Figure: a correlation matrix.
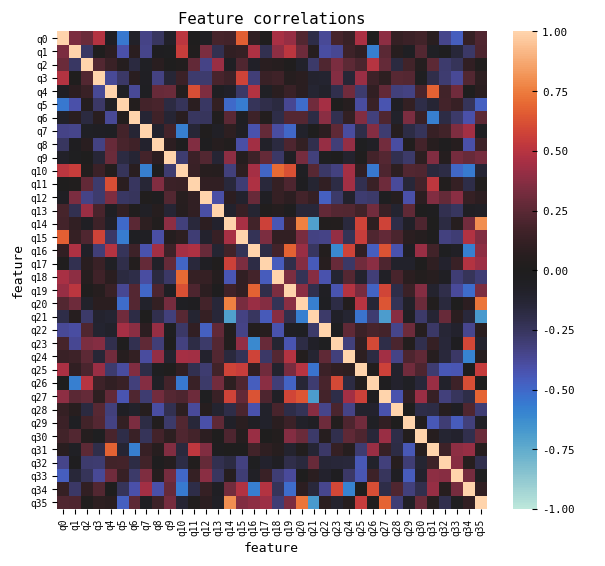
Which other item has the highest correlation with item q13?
q2
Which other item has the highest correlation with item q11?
q4
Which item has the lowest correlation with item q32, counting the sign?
q25
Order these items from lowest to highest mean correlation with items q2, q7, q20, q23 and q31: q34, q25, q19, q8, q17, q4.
q19, q8, q25, q4, q17, q34
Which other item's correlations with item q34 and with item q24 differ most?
q16
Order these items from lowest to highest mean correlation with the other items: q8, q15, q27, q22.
q22, q8, q15, q27
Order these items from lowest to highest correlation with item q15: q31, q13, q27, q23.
q31, q13, q27, q23
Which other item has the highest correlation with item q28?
q21
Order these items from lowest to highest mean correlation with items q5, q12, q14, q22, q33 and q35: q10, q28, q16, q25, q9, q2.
q10, q28, q2, q25, q16, q9
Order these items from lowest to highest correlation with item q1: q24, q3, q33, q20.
q33, q3, q24, q20
